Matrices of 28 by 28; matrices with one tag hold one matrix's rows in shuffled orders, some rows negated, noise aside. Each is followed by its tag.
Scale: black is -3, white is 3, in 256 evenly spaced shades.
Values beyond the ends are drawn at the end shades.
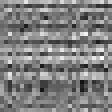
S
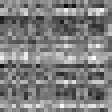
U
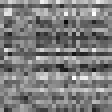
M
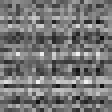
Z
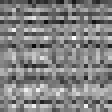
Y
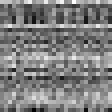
Y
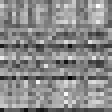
U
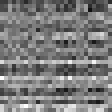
U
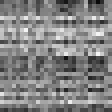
U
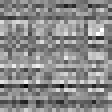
U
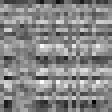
M
